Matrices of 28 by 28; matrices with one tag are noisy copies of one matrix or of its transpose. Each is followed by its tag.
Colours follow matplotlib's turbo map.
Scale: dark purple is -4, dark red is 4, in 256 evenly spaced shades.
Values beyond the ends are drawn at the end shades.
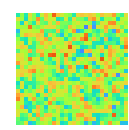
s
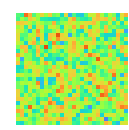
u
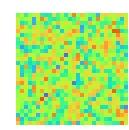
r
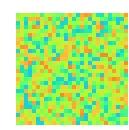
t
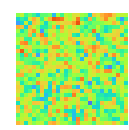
s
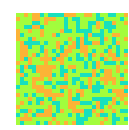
t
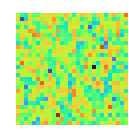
s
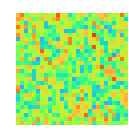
t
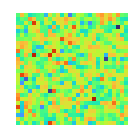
s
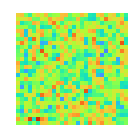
t
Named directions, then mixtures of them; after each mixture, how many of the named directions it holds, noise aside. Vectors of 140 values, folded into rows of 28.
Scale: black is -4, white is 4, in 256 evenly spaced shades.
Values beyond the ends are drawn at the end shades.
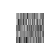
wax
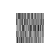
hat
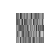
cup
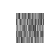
three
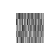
two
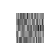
three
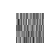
three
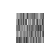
one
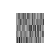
three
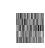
three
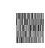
one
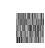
three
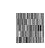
three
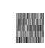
two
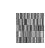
three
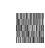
two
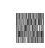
three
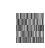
two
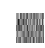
three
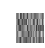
two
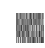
three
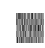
one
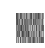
three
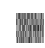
one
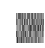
one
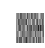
three
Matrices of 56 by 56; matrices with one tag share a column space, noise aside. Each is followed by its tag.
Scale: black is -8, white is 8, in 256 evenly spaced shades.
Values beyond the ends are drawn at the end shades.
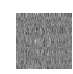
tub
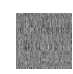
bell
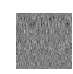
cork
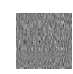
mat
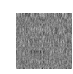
tub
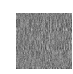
bell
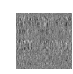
cork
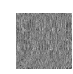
bell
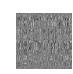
cork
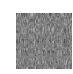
tub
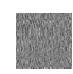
mat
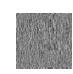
bell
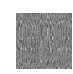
mat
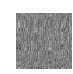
bell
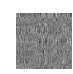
tub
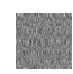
tub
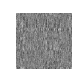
bell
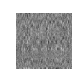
mat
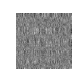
tub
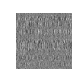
cork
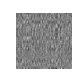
mat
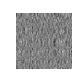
tub
